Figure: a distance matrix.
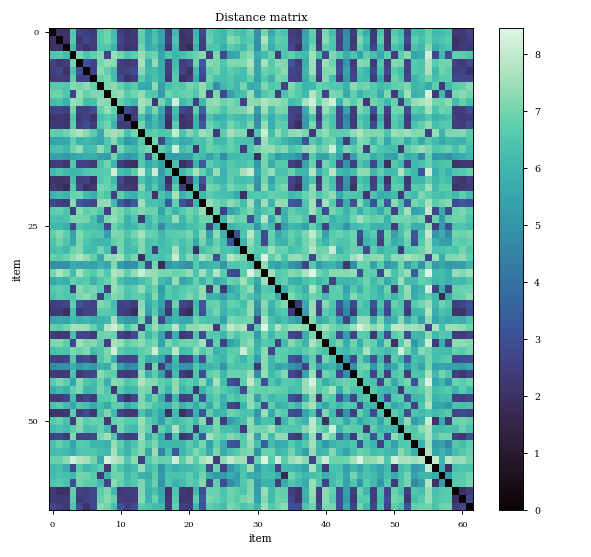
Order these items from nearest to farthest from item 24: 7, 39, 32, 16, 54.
7, 32, 16, 39, 54
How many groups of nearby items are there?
9
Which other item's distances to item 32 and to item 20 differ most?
5
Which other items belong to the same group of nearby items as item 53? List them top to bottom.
26, 27, 31, 45, 48
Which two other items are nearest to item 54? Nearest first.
18, 16
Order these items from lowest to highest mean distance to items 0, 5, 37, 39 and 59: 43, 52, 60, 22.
60, 52, 22, 43
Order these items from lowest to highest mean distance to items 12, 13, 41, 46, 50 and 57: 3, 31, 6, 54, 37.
6, 3, 37, 54, 31
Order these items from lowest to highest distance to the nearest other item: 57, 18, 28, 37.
57, 28, 37, 18
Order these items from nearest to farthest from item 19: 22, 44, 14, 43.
44, 22, 43, 14
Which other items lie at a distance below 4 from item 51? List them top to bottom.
9, 15, 21, 28, 46
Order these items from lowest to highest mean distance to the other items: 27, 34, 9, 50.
50, 27, 34, 9
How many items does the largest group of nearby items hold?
24
